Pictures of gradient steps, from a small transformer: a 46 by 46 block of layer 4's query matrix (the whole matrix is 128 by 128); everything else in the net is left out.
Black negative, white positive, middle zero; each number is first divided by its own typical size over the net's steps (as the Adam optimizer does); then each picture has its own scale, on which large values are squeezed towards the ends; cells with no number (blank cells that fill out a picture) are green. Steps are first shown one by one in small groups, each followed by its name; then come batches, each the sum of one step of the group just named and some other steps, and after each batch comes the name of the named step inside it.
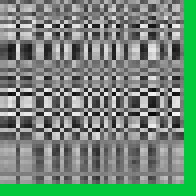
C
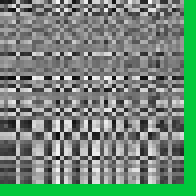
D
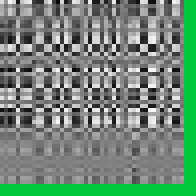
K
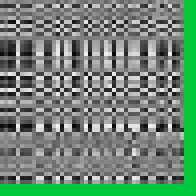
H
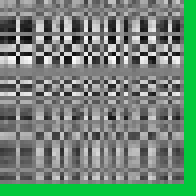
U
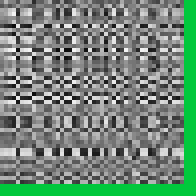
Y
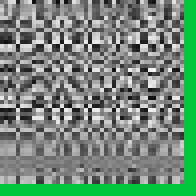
K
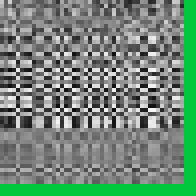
K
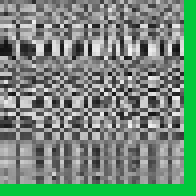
C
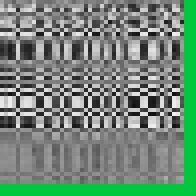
C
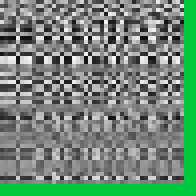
U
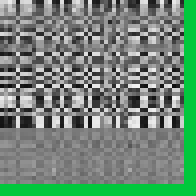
K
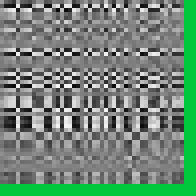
Y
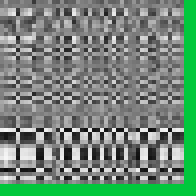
Y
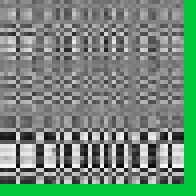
Y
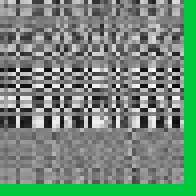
K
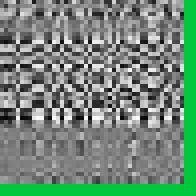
K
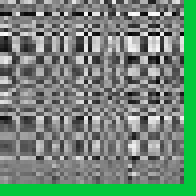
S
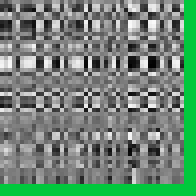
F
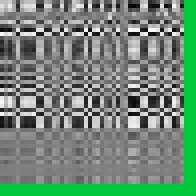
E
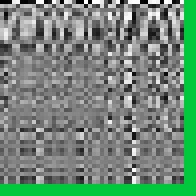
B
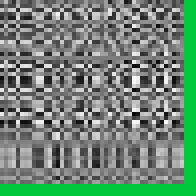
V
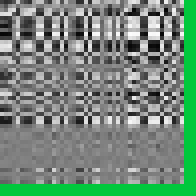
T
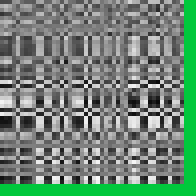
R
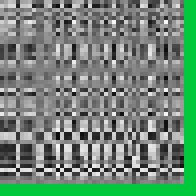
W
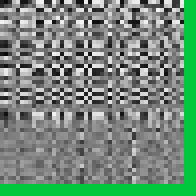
B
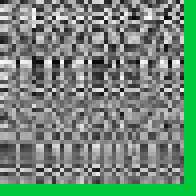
W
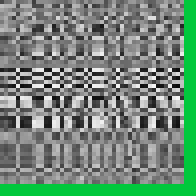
W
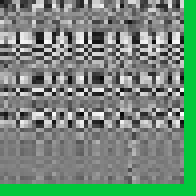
B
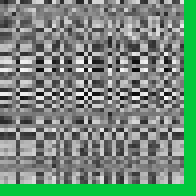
T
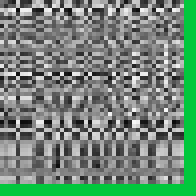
V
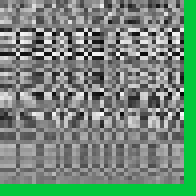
E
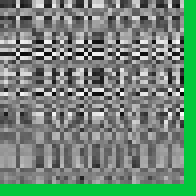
V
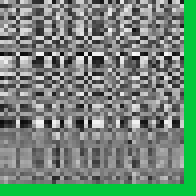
V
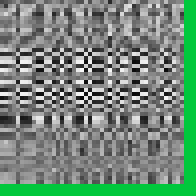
T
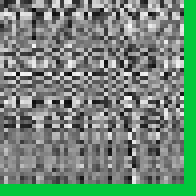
F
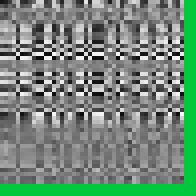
B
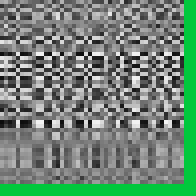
V
